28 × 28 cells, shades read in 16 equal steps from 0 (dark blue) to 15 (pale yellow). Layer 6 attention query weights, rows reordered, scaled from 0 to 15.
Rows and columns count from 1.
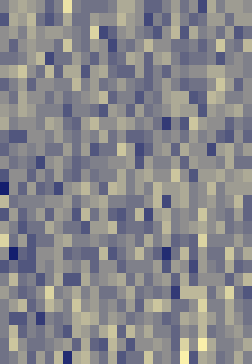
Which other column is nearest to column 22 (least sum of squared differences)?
6
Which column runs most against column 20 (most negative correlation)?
23
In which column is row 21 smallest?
22
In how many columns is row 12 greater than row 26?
11
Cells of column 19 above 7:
16
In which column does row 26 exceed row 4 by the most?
13
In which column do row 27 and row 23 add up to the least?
20
